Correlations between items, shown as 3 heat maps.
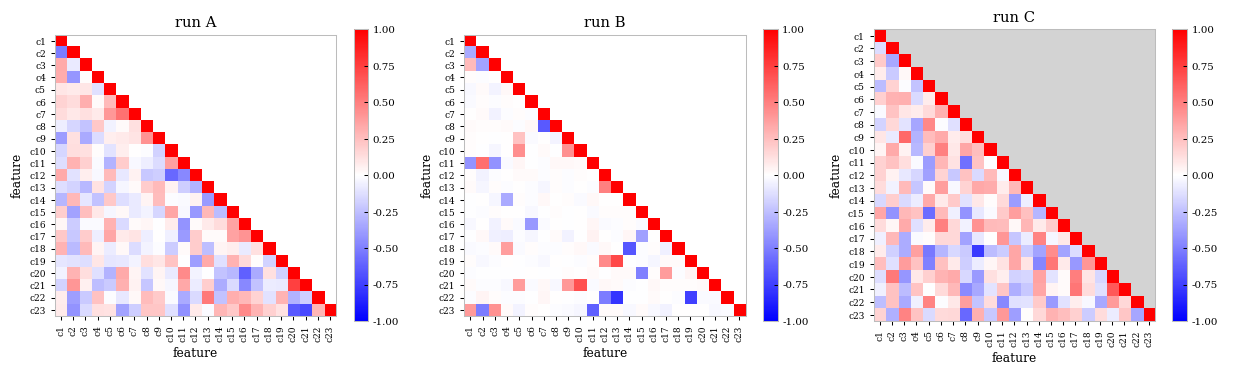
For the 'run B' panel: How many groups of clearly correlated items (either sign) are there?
7
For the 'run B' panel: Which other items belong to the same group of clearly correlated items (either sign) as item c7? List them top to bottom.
c8
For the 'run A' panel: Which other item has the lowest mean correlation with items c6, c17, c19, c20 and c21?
c23
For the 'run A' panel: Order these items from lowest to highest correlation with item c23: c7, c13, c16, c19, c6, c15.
c6, c7, c13, c19, c15, c16
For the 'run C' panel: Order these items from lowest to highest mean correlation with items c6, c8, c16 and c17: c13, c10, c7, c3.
c3, c7, c13, c10
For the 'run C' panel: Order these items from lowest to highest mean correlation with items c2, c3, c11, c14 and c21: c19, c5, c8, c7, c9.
c8, c19, c5, c9, c7
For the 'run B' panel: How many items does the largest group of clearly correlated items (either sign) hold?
5
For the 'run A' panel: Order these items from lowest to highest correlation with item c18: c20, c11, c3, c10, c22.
c10, c22, c11, c20, c3
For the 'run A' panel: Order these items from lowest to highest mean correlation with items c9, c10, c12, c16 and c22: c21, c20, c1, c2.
c20, c21, c2, c1
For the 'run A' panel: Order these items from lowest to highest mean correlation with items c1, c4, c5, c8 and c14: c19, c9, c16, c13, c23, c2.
c2, c13, c19, c9, c16, c23
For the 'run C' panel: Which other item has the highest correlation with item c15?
c19
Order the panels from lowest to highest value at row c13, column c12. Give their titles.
run A, run C, run B
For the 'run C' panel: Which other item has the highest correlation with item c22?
c5
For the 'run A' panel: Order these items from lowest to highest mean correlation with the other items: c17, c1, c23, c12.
c12, c23, c1, c17
